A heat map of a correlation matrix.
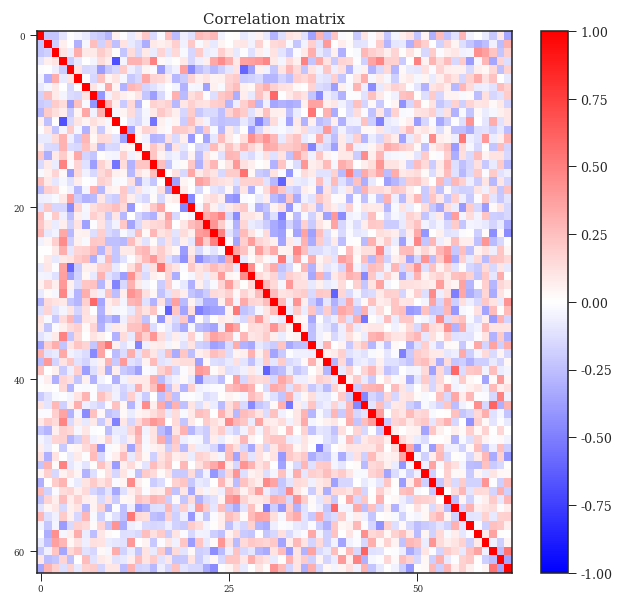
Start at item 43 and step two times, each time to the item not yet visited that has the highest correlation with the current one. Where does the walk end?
62
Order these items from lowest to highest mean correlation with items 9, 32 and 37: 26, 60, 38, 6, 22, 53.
22, 53, 60, 6, 38, 26
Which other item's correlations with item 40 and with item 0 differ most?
21
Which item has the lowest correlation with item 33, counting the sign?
43
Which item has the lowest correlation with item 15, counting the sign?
10
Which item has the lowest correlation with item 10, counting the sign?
3
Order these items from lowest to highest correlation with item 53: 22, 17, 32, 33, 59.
32, 22, 59, 17, 33
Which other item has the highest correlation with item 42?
61
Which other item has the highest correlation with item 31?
7
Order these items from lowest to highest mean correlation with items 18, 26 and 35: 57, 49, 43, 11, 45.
57, 49, 11, 43, 45
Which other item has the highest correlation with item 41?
16
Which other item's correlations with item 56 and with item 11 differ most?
12
